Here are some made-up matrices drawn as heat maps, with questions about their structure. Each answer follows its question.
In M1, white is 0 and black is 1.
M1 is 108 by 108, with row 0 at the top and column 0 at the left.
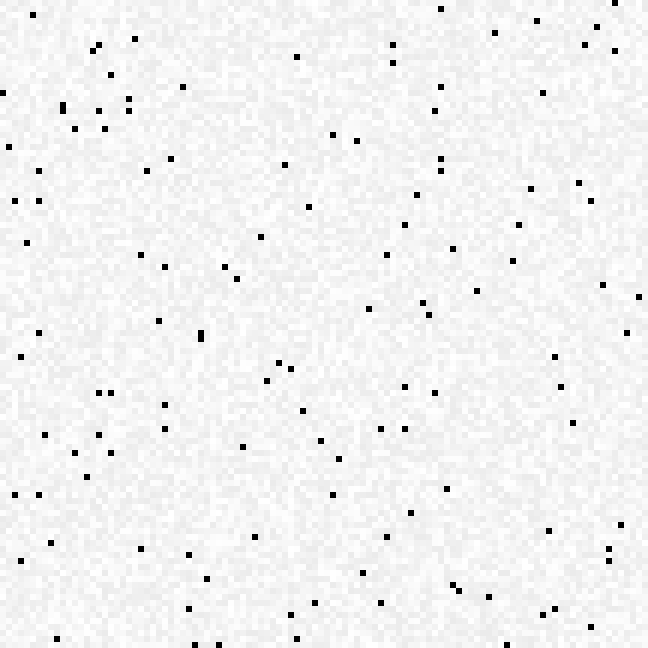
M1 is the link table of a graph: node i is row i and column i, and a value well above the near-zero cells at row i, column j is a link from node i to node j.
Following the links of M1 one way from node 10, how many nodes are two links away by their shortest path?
3
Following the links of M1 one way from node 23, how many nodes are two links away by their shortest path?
2
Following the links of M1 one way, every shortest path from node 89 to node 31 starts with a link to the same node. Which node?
node 64
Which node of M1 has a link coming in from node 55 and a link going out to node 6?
node 33
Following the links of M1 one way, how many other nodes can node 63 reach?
9
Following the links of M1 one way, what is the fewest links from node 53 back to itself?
3
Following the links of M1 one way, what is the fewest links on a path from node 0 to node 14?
4
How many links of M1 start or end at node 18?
7
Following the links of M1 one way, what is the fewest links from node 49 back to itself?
2
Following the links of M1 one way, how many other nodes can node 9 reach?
2
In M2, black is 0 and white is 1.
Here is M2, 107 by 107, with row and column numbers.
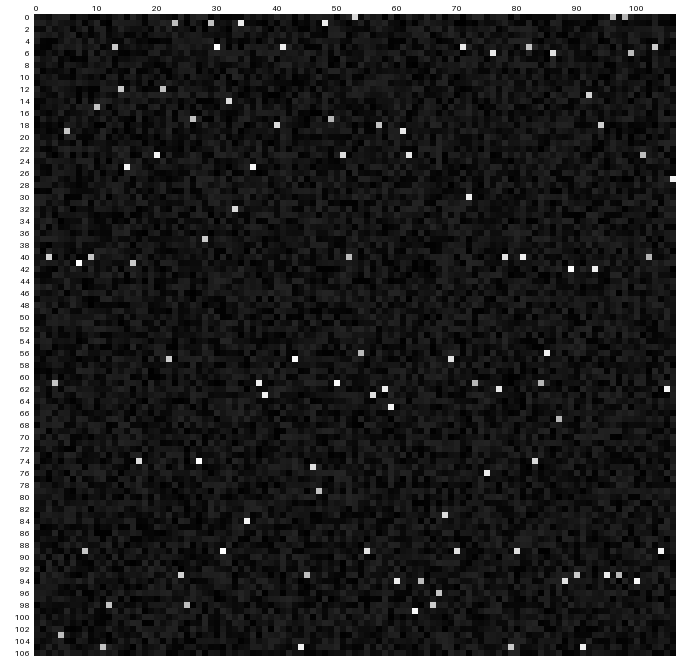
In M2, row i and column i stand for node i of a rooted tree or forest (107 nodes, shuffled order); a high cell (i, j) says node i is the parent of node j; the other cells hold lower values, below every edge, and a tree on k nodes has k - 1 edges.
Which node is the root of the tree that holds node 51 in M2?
1
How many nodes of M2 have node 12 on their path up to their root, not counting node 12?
4
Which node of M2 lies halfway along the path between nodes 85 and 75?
99
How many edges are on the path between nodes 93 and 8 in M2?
3
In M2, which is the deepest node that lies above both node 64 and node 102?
18
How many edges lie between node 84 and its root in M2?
2
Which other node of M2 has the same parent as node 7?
16
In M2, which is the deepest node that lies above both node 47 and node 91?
105
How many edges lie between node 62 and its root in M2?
2
